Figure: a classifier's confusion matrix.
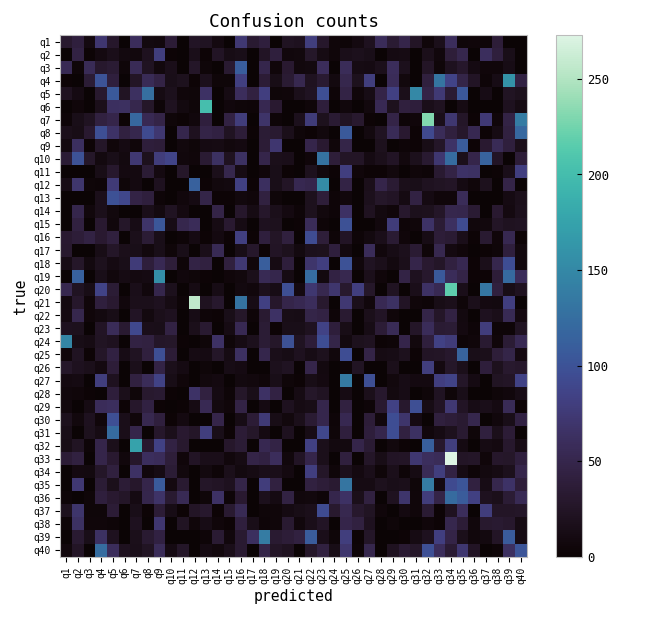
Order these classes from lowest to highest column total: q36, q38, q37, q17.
q17, q36, q38, q37
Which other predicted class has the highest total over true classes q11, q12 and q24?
q23
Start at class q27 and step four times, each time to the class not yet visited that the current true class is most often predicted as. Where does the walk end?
q7
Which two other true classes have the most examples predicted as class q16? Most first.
q21, q3
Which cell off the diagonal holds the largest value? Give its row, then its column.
q33, q34
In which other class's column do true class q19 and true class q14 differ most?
q9
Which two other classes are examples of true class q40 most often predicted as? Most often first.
q4, q32
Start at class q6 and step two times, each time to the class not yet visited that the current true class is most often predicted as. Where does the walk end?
q5
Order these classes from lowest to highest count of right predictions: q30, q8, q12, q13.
q13, q30, q8, q12
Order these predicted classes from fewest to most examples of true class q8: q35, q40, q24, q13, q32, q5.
q24, q35, q13, q5, q32, q40
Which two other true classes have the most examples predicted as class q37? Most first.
q20, q10
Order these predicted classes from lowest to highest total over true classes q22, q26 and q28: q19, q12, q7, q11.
q11, q7, q12, q19
